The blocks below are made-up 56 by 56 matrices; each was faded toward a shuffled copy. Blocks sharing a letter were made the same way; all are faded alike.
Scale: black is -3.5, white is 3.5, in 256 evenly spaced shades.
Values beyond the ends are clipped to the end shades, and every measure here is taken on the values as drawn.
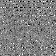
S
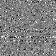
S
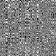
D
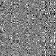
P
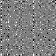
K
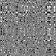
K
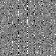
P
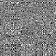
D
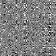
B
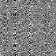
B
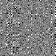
B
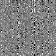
P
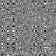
K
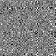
D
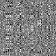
B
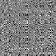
D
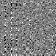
B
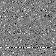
S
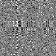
D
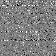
S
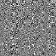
P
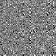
P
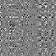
K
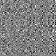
D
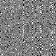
P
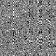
B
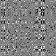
K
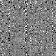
P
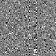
B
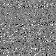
S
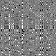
K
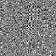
B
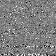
S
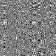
B
